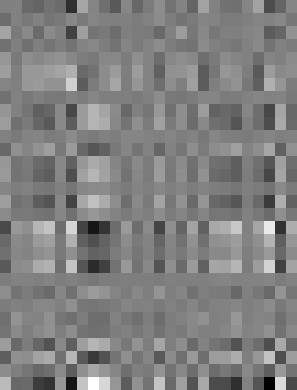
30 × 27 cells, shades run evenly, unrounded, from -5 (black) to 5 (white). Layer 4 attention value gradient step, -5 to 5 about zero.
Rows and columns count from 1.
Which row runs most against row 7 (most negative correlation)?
1
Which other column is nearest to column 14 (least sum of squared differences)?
16
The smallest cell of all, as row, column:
30, 25
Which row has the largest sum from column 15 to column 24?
18
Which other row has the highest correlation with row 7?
6
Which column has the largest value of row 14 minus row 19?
9
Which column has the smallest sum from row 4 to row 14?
24
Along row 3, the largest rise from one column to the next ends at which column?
8
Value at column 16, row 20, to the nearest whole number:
0
